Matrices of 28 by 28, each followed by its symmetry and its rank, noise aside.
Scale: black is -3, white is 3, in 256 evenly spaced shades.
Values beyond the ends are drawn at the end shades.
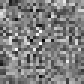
antisymmetric, rank six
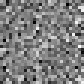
symmetric, rank seven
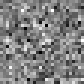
no symmetry, rank six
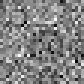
symmetric, rank seven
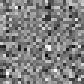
no symmetry, rank seven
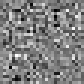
antisymmetric, rank eight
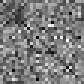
symmetric, rank eight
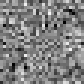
no symmetry, rank six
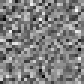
no symmetry, rank six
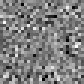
antisymmetric, rank eight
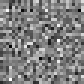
antisymmetric, rank eight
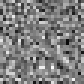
antisymmetric, rank eight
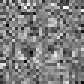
no symmetry, rank seven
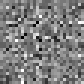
symmetric, rank six
